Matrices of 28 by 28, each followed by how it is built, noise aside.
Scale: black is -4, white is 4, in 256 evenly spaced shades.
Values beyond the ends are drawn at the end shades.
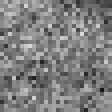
smooth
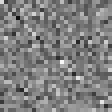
diagonal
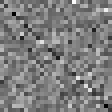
diagonal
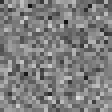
noise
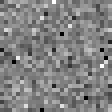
sparse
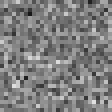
noise
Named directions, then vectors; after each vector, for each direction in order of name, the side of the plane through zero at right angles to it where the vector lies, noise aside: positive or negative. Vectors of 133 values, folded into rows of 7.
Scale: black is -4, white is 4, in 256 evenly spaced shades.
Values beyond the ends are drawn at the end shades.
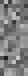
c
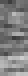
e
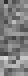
negative, positive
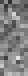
positive, positive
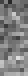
positive, positive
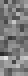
negative, positive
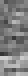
negative, positive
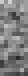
negative, negative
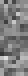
negative, positive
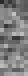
positive, positive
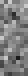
negative, negative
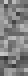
positive, negative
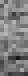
negative, negative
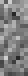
negative, negative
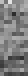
negative, negative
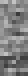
positive, negative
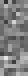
negative, positive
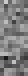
positive, negative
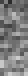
positive, positive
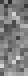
positive, positive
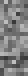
positive, negative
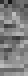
positive, positive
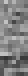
positive, negative
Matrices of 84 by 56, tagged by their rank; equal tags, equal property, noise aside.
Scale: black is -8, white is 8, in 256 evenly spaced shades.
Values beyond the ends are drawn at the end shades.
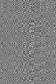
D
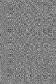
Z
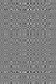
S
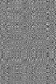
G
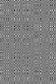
S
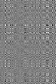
S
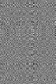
D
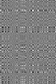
S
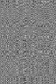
Z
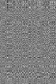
G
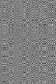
D
